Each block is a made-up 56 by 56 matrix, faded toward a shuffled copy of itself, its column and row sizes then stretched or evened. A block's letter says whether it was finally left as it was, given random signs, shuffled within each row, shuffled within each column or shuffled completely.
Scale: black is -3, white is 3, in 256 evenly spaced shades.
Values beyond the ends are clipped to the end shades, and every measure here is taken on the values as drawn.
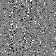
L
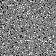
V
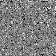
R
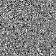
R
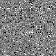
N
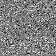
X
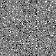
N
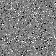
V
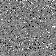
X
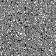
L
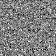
X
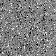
L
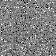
R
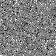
V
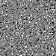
R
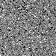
V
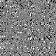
N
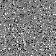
R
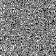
N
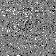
R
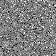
V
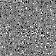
R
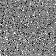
X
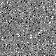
X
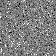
V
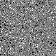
L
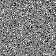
L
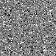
R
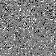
R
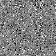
R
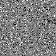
R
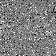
X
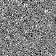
L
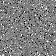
V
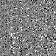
N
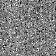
L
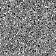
L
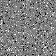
L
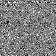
X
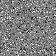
X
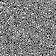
V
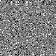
N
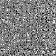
N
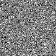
R
